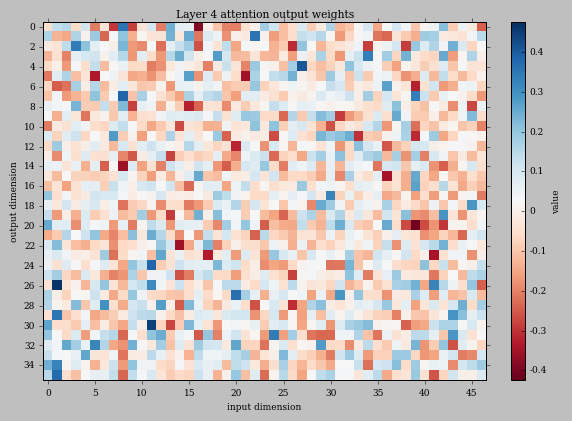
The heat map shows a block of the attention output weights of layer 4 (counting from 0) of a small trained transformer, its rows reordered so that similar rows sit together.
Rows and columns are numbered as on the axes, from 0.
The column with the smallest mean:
23
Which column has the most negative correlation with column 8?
9
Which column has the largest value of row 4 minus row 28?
27
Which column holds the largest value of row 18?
45
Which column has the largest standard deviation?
39
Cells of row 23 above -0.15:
41
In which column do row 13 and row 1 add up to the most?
22
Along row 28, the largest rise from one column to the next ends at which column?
15
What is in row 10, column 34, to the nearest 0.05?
0.1
